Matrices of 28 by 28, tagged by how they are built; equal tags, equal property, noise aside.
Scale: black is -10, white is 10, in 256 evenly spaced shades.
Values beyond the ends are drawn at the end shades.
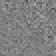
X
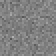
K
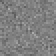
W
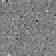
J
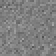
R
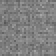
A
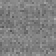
A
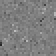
J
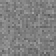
A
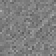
R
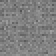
A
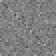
W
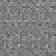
K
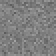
K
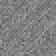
R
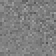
X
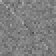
W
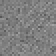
R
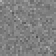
W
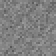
R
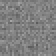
A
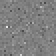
J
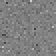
J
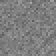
R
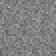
K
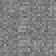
A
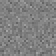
K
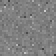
J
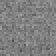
A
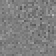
X
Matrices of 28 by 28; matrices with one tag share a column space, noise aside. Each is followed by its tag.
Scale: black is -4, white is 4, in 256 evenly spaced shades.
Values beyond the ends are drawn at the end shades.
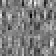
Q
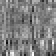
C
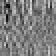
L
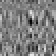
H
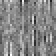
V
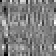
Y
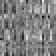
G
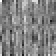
V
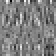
Y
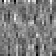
Y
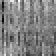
V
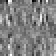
Y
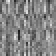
G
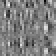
Q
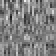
L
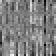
V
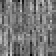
V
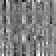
V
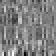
C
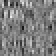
Q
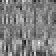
C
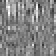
L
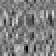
H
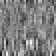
C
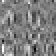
H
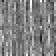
V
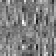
Y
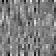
Y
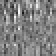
L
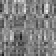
G
